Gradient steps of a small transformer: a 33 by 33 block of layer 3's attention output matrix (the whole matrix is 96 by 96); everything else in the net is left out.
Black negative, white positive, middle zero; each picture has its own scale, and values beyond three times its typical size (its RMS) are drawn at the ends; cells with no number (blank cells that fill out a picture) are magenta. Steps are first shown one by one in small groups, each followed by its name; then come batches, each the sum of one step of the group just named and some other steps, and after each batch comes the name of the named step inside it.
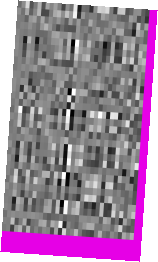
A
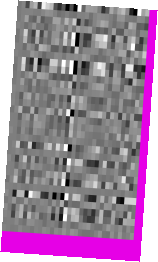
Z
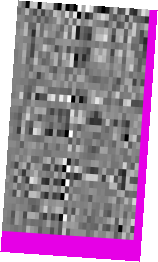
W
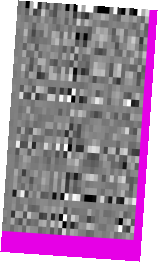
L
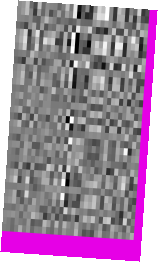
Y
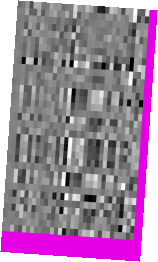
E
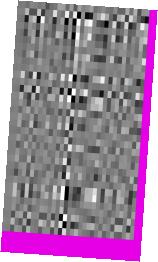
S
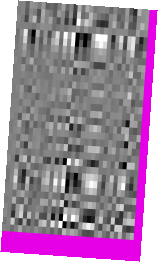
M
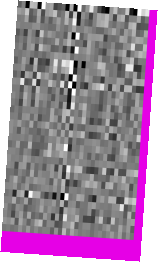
Z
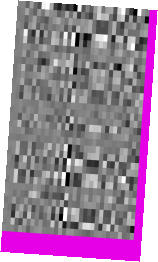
Z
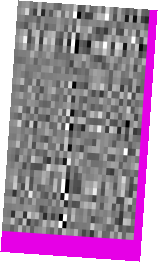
Y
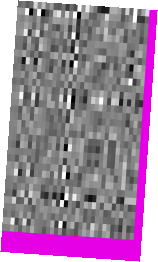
E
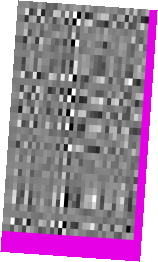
S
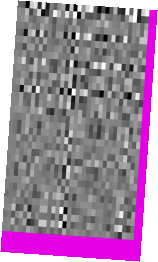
S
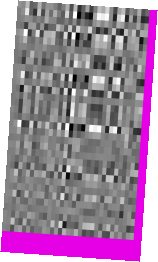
Y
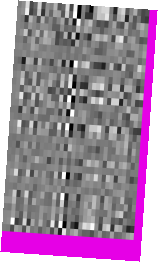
Y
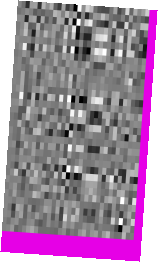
W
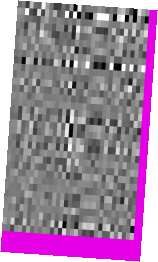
Y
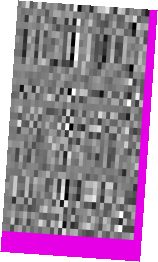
A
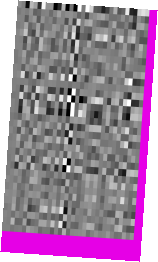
W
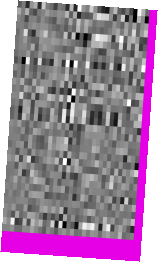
L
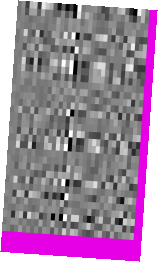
Z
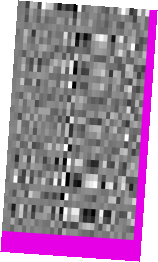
Z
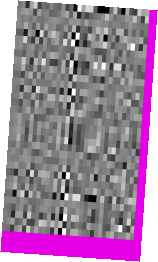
L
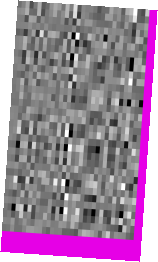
E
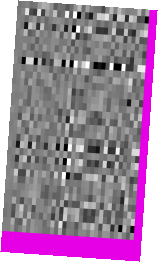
E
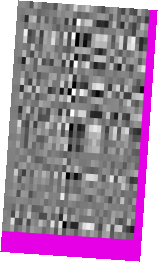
L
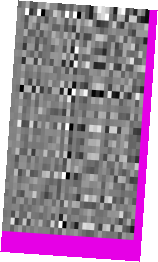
A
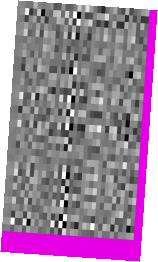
W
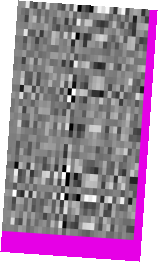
A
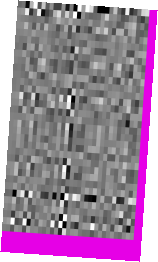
L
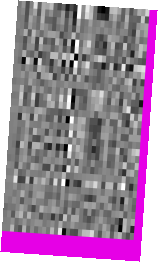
E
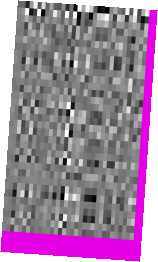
E
